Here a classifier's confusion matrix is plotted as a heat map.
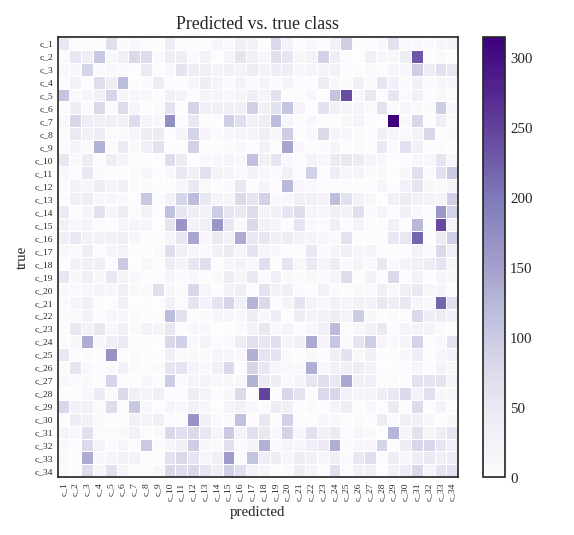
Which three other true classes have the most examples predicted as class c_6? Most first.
c_4, c_18, c_28
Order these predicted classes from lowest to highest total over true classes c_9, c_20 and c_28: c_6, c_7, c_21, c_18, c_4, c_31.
c_7, c_21, c_31, c_6, c_4, c_18
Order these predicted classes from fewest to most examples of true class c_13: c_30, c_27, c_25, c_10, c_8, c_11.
c_27, c_10, c_30, c_25, c_11, c_8
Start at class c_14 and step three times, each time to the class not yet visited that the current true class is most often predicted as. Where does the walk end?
c_11
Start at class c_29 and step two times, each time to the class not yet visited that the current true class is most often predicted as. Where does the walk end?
c_10
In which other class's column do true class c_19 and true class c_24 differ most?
c_22
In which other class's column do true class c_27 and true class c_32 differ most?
c_25
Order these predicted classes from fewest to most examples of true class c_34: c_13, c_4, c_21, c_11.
c_4, c_21, c_13, c_11
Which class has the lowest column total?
c_9
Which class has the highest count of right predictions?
c_16
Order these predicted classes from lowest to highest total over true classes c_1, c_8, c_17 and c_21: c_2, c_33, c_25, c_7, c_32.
c_7, c_2, c_32, c_25, c_33
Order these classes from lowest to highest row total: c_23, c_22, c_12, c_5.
c_12, c_23, c_22, c_5
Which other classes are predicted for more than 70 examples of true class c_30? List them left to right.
c_12, c_16, c_20
